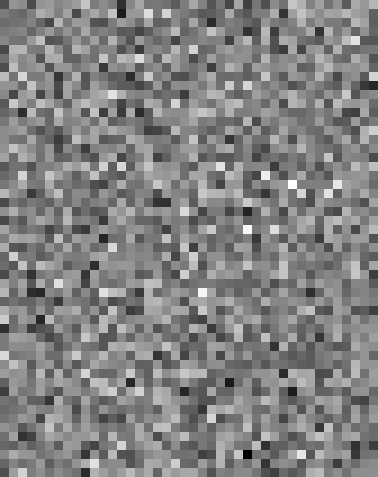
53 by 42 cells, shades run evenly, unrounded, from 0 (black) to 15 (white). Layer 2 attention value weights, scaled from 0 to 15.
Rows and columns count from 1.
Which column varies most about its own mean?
28
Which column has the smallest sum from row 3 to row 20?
29
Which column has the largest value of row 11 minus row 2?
14
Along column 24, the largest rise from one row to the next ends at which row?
4
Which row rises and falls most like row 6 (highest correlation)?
12
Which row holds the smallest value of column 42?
10
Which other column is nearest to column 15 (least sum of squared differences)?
41
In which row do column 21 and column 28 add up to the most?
26
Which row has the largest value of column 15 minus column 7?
16
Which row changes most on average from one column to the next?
13
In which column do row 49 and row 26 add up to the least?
3
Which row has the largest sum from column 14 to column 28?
19
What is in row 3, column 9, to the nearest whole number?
9
